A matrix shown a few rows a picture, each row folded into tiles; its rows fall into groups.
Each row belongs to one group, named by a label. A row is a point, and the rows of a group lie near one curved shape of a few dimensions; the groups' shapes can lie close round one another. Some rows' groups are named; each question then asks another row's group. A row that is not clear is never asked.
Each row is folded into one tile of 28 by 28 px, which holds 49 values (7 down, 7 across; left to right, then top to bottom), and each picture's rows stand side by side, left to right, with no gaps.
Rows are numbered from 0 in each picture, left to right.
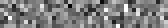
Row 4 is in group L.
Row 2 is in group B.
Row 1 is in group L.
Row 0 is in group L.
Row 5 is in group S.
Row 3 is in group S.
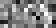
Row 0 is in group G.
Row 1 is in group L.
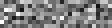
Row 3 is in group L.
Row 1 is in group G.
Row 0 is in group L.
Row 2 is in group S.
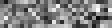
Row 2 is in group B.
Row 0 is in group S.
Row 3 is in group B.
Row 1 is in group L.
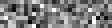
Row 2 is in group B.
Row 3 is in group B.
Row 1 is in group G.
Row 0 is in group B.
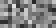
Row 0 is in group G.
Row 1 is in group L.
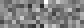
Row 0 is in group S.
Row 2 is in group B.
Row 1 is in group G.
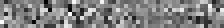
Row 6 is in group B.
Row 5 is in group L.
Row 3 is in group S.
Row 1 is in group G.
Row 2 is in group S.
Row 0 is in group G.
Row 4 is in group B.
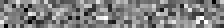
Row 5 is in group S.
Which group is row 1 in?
G
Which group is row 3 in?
L
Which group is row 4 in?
L
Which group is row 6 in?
G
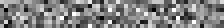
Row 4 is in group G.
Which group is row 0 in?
B
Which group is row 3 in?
L
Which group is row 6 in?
B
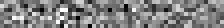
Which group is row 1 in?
B
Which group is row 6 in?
B
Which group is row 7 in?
L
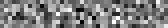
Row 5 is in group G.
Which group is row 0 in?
B
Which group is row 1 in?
L
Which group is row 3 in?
L
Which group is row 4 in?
G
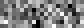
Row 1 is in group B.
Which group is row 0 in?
G
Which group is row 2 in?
L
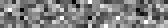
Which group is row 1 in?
L
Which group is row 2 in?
G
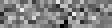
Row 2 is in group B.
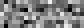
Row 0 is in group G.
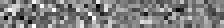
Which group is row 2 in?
B
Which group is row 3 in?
L
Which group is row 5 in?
G
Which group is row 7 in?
B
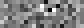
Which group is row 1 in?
L
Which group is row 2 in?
B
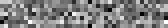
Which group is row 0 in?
G
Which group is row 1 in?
G
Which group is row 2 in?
S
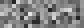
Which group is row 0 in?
S
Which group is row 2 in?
B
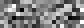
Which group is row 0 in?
L
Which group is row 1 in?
B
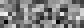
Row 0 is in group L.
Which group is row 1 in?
L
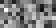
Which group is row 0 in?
B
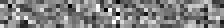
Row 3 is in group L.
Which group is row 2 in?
B
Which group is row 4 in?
G
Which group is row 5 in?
G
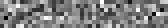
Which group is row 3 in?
G
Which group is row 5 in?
S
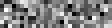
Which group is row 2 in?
L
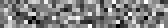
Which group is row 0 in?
B
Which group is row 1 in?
G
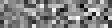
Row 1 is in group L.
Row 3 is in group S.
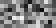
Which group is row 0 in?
L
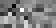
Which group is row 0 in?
S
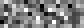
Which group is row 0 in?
G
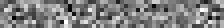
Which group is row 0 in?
L
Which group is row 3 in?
L
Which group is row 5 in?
B
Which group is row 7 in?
L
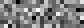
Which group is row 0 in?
G
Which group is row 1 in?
S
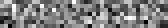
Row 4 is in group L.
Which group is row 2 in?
G
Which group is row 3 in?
L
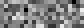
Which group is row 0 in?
B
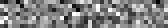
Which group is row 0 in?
G
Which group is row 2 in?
S
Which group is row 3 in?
L
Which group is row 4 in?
L
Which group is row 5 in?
G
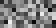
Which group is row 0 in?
B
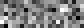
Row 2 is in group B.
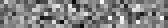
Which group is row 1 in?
L
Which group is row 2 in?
G
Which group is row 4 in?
B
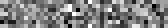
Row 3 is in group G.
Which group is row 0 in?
G
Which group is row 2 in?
L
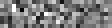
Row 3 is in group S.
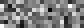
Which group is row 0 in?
B
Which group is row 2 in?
L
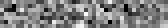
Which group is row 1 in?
L
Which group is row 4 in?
L
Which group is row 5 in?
B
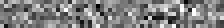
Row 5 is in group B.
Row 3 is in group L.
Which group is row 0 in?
B
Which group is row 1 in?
B
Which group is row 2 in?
S
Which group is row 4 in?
S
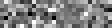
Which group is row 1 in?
G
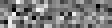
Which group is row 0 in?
S
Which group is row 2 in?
S
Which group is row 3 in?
L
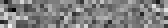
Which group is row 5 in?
G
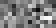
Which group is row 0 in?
S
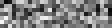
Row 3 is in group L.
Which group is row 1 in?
L
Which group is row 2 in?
G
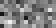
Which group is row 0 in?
G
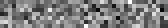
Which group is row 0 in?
G
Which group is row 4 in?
G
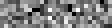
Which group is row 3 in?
G
